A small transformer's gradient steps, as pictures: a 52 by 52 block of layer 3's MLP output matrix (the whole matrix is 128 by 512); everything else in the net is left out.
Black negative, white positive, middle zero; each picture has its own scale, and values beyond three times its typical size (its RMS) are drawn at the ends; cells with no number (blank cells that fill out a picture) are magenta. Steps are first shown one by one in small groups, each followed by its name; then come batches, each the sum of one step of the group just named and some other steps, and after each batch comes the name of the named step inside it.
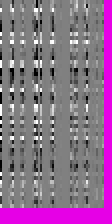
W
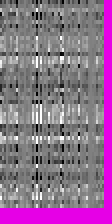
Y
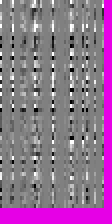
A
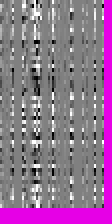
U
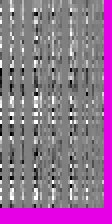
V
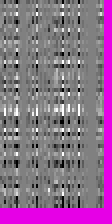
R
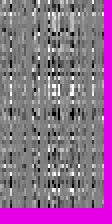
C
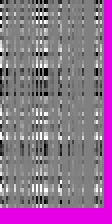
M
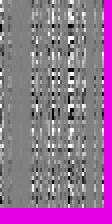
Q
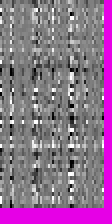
V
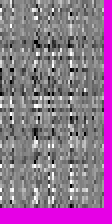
V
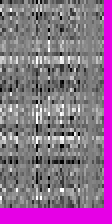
Y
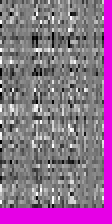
M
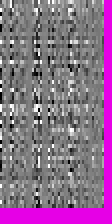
W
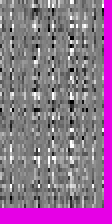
A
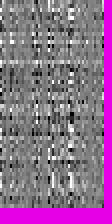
W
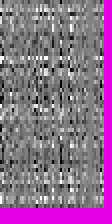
A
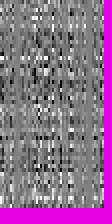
U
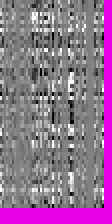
M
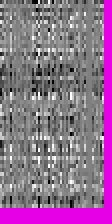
M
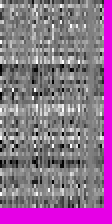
R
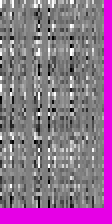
A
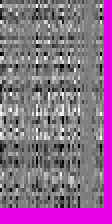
R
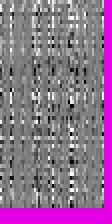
V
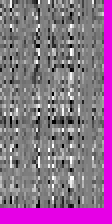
R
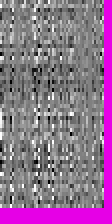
U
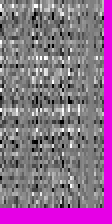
R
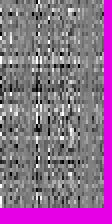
Y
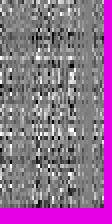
C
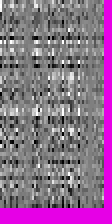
R
